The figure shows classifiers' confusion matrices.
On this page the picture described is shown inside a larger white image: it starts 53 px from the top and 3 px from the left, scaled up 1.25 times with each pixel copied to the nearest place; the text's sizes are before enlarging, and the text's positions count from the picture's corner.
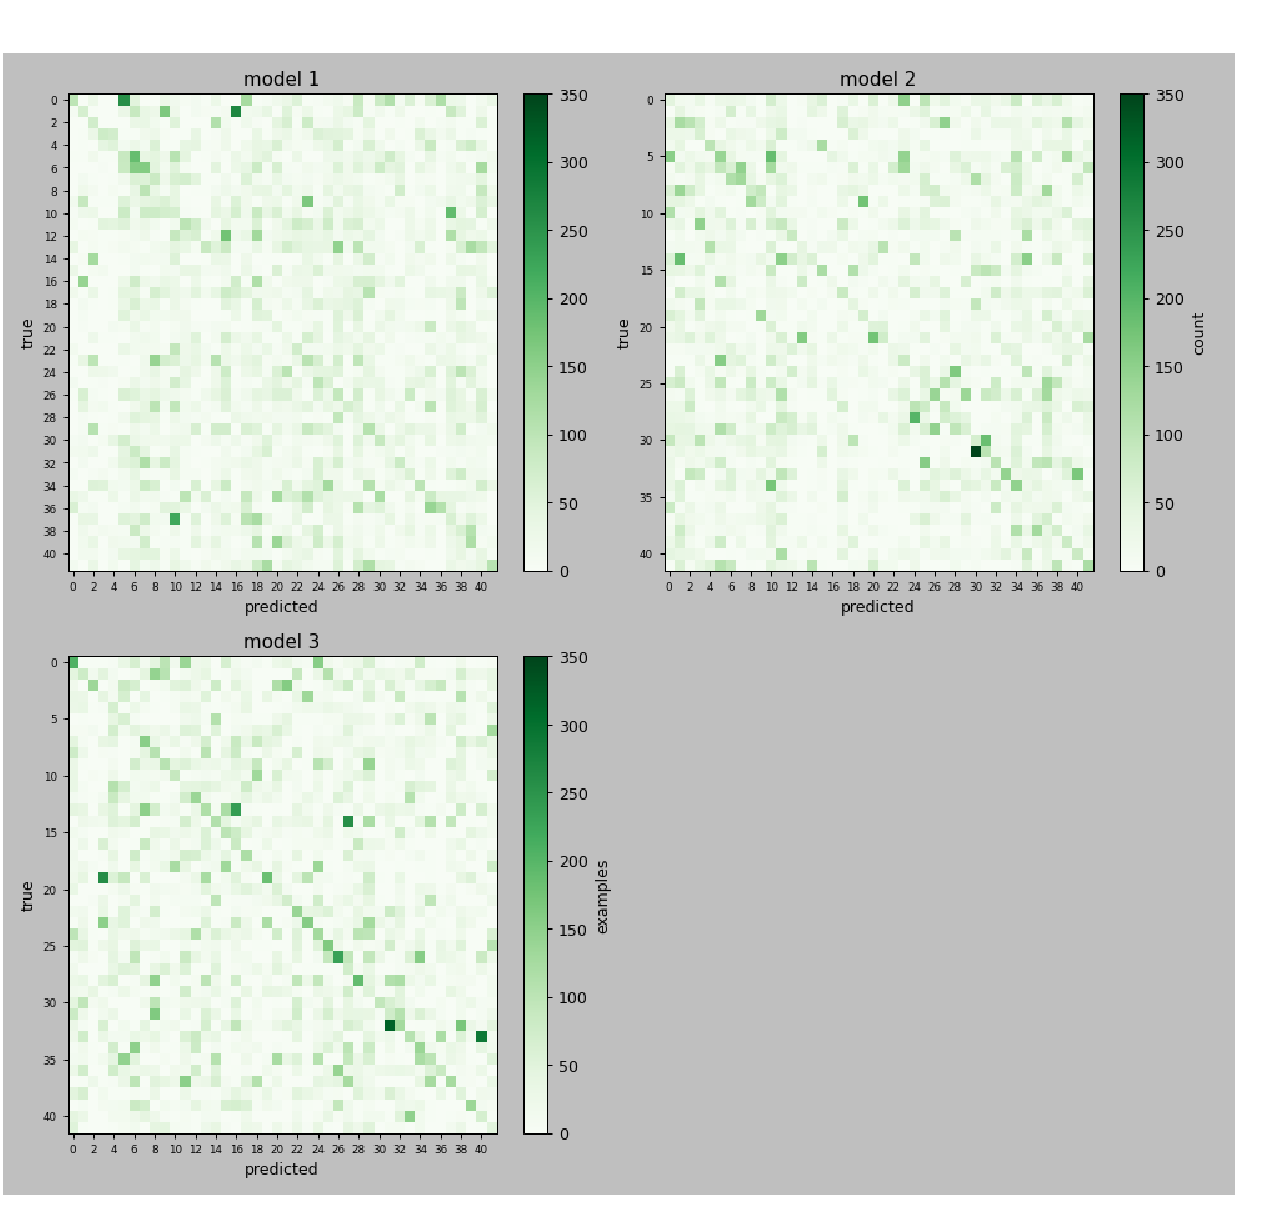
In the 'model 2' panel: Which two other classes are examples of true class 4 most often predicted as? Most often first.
15, 10
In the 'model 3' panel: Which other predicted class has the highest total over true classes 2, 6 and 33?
40
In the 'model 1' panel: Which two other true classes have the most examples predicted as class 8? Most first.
23, 27
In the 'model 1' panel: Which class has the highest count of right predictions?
6
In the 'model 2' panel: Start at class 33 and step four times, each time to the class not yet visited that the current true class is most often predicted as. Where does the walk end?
18
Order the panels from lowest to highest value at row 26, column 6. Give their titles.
model 2, model 1, model 3
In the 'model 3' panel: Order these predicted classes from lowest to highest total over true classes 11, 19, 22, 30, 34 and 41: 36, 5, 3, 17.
36, 17, 5, 3
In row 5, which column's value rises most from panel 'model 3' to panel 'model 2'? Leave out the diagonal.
10
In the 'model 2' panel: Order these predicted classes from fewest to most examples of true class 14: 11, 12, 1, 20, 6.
6, 20, 12, 11, 1
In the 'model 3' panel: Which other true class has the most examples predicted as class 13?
19
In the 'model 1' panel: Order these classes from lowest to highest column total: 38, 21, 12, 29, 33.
33, 12, 21, 29, 38
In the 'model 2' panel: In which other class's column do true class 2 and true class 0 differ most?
23
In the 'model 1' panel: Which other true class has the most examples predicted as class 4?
3
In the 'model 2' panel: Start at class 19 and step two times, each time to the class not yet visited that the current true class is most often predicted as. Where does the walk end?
8
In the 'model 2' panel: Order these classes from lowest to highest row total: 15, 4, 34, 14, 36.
36, 4, 15, 34, 14
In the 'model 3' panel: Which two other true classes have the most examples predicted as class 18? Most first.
10, 37
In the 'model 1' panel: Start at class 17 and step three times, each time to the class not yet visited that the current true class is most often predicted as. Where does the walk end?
14
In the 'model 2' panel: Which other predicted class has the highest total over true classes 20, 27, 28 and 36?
24
